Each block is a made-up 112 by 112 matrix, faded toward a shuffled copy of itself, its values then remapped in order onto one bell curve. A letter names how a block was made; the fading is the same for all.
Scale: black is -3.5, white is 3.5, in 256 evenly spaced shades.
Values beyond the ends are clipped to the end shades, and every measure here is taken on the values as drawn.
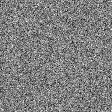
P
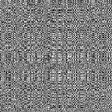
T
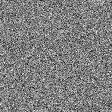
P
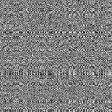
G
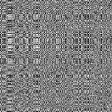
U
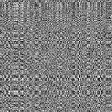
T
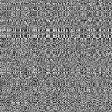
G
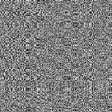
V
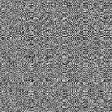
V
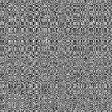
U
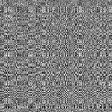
T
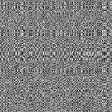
T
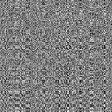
V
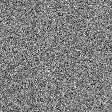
P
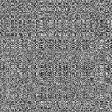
V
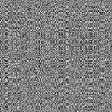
T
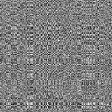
T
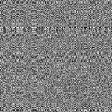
V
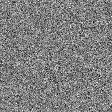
P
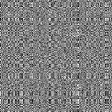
U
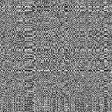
G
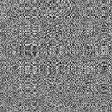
V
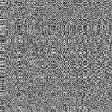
V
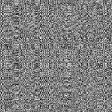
V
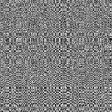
U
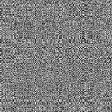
V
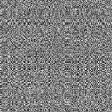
V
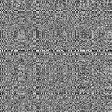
G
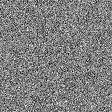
P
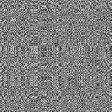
T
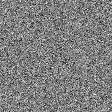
P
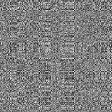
V
